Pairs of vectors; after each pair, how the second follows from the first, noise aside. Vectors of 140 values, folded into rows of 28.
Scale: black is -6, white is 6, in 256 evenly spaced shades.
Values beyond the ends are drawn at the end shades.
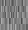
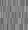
wrapped around, shrunk.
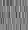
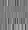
reversed, negated, partly zeroed.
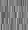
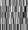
reversed, scaled up.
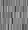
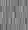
wrapped around, shrunk.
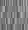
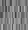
wrapped around, negated.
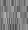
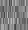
wrapped around, negated.
